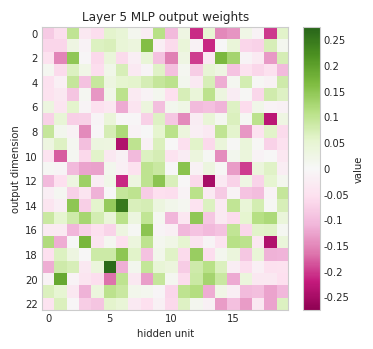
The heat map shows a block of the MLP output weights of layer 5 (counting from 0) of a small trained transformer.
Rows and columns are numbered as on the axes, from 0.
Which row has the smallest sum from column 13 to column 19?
21
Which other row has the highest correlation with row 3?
0
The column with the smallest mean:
18
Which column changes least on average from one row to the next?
7
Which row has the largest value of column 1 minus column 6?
9
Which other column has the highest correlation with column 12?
1
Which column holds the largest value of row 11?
11
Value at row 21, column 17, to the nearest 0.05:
-0.1
